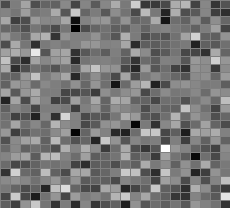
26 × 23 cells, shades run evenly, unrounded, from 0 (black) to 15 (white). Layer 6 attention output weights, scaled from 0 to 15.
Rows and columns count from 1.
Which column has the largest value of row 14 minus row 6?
20
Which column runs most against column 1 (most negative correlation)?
2
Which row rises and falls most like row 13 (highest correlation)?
25
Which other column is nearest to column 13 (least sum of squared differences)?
5
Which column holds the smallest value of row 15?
4
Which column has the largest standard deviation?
8
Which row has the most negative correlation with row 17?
22
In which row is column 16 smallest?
11
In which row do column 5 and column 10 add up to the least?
24
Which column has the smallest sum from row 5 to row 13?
16
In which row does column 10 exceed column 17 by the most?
3
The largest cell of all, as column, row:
17, 19
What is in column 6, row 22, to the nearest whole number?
6
